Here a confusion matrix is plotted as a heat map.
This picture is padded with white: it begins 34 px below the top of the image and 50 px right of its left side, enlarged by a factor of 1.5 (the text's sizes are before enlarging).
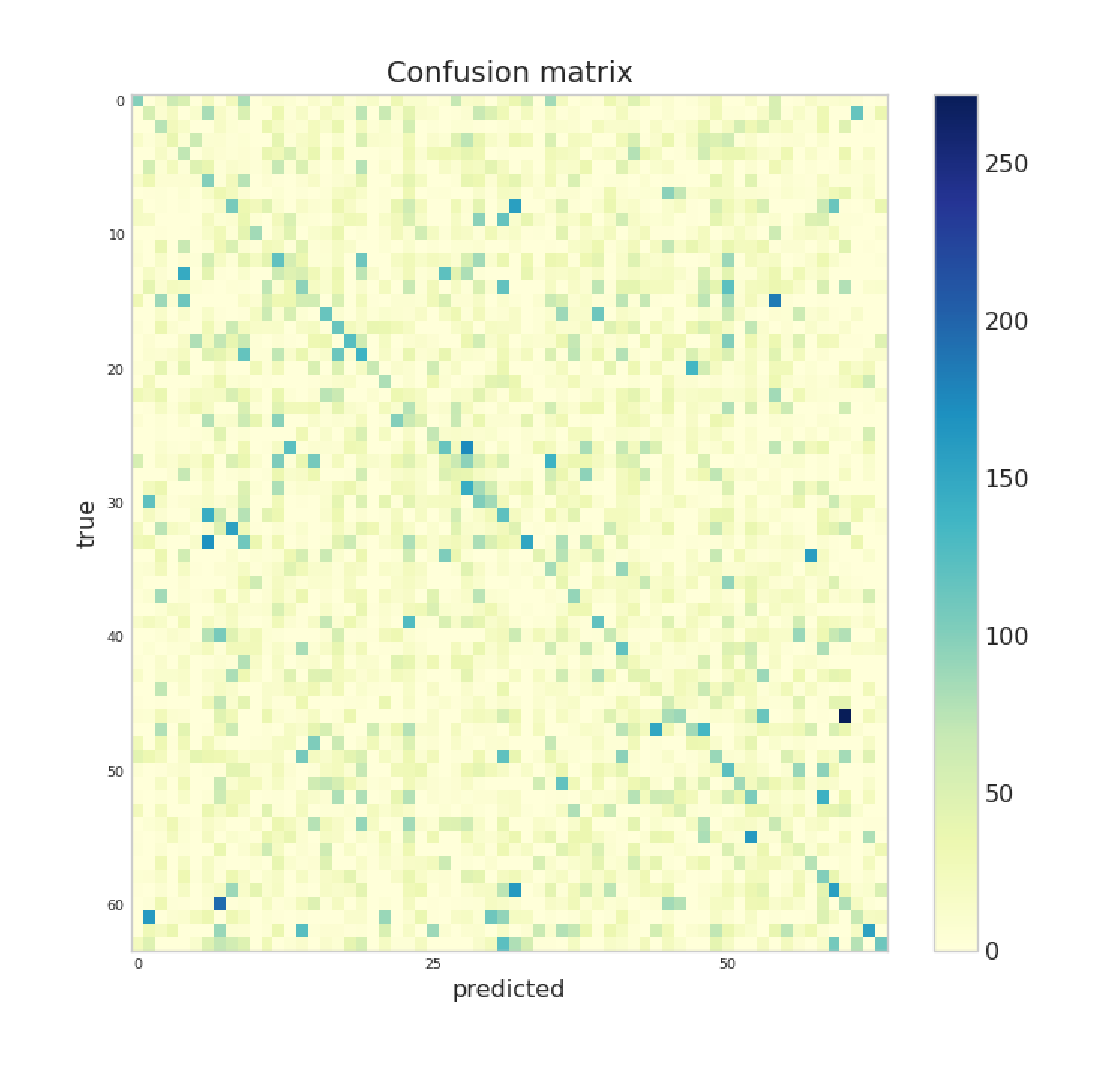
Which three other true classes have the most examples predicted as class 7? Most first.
60, 40, 62
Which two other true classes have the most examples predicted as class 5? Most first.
18, 3
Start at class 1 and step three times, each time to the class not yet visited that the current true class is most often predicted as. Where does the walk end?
29
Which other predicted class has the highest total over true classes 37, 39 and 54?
23
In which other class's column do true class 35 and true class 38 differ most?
41
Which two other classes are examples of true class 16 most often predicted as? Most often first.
39, 36
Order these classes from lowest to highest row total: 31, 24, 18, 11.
11, 24, 31, 18
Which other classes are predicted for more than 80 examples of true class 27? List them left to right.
12, 15, 28, 35
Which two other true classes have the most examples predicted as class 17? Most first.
19, 52
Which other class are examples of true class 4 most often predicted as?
42
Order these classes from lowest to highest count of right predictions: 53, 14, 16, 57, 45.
53, 45, 57, 14, 16
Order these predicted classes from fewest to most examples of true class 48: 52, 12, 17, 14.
14, 12, 52, 17
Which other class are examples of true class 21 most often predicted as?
62
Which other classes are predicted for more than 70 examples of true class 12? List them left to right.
19, 29, 50
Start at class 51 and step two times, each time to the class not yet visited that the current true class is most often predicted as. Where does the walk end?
50
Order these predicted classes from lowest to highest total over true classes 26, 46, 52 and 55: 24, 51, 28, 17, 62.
24, 51, 17, 62, 28
